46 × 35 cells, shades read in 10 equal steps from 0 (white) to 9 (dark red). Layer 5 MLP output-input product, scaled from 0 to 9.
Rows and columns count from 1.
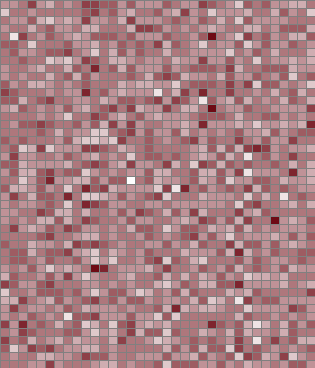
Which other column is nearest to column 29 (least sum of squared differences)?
7
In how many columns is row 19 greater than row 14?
15
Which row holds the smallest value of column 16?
37
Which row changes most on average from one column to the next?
24
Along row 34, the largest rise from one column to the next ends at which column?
11
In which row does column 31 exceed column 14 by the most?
28
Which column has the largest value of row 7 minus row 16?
29
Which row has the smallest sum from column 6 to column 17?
8
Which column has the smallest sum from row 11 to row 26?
32
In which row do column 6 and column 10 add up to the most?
26
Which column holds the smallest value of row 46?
19
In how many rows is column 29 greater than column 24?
19
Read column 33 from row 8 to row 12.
3 3 2 5 6
